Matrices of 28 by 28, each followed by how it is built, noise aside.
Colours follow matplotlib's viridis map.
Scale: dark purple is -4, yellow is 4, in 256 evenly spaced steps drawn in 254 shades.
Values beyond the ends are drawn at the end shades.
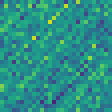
Hankel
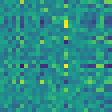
low rank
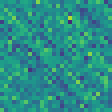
Toeplitz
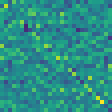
diagonal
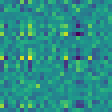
low rank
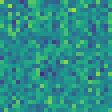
blocks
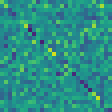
diagonal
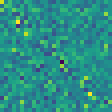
banded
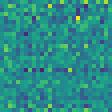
low rank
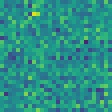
blocks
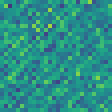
Hankel
